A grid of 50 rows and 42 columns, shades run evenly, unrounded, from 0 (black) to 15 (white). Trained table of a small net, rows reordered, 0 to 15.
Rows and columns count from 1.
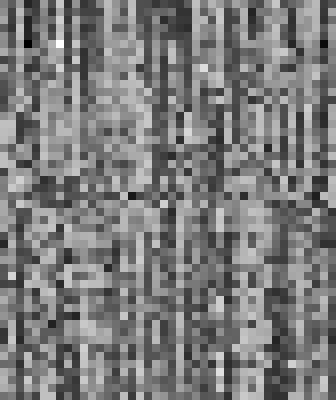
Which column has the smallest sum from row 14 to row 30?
41
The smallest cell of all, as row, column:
6, 4
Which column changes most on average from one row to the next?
32
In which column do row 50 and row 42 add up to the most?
31
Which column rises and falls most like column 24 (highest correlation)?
29
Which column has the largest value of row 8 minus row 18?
28
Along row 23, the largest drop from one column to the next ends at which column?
37
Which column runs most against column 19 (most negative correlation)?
38
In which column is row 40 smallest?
10
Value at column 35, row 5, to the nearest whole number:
11
